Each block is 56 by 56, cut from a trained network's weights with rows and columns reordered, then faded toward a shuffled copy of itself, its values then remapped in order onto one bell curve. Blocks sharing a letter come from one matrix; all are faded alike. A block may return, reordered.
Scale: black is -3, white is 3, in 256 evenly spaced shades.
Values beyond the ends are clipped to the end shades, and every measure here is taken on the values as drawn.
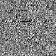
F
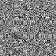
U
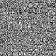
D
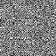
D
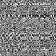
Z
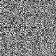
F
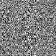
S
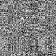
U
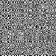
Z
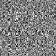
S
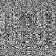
U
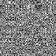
D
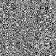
S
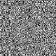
F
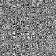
S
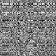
Z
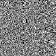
F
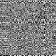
Z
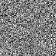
F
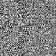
D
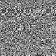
S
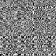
Z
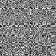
Z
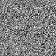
D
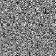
S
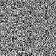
D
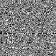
F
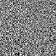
S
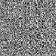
S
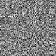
U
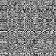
Z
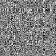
S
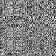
U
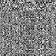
U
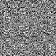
D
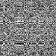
Z
